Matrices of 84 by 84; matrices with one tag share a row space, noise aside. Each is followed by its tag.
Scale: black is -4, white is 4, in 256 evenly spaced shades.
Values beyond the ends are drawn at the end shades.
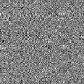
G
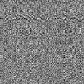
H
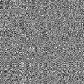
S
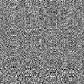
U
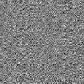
H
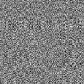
H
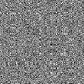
U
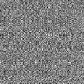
G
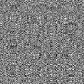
U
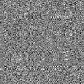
H
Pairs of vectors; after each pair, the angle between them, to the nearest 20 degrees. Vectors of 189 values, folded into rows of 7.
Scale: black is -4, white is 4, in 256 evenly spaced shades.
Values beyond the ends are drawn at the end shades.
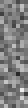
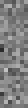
80 degrees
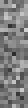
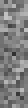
20 degrees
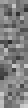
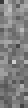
120 degrees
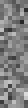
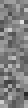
160 degrees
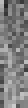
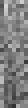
160 degrees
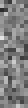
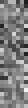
80 degrees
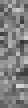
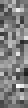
20 degrees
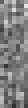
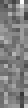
120 degrees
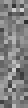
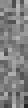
60 degrees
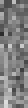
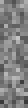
80 degrees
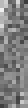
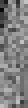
160 degrees
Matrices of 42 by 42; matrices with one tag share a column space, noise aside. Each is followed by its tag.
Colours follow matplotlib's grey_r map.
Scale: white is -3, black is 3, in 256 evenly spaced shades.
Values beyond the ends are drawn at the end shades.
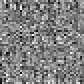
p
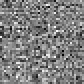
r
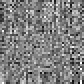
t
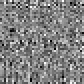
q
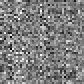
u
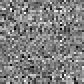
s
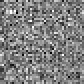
u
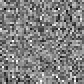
s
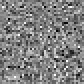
r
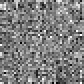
p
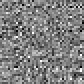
r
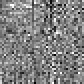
t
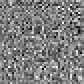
r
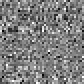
s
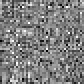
q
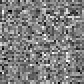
u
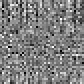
t
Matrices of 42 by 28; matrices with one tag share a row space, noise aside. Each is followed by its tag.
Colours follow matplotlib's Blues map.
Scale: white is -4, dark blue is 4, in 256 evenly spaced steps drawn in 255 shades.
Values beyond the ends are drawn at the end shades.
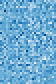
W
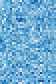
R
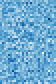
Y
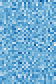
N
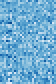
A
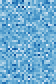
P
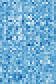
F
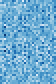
N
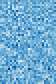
P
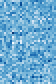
R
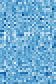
N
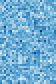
R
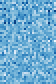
N
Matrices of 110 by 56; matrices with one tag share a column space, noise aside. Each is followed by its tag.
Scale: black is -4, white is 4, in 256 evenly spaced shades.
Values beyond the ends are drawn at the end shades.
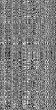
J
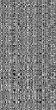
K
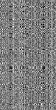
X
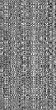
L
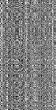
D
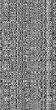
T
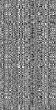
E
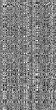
K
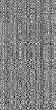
J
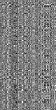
K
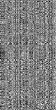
J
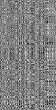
J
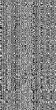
K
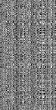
E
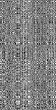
J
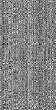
J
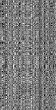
L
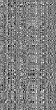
K
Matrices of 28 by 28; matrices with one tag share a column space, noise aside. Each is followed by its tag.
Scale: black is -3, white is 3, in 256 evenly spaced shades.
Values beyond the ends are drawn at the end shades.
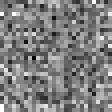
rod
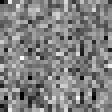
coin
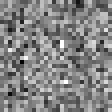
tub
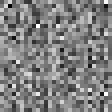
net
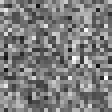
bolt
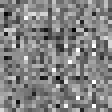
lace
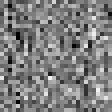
lace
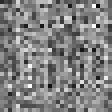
net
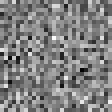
coin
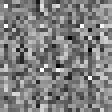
bolt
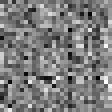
lace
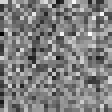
rod
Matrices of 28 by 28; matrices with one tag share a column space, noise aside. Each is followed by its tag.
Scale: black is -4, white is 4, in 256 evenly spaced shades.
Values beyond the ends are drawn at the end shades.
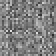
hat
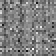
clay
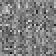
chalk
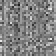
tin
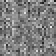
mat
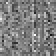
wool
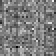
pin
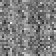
pin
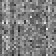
pin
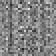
clay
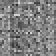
hat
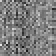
mat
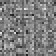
hat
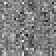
wool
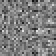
pin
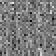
wool
